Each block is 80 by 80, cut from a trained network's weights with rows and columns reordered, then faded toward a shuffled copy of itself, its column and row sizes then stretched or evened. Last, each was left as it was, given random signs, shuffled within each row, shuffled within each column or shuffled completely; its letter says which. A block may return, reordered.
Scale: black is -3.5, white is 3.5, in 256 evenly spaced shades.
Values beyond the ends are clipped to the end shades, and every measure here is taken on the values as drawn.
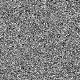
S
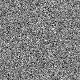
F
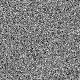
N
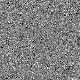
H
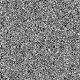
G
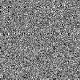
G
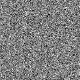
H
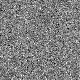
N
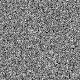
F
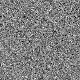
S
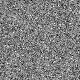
N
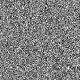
G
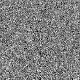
G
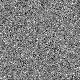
N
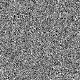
H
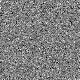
S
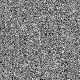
F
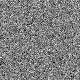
N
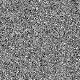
H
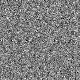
S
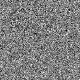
H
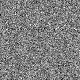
S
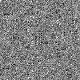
G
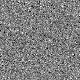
S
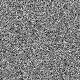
N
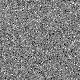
N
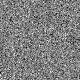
N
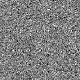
G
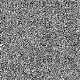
G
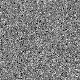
F
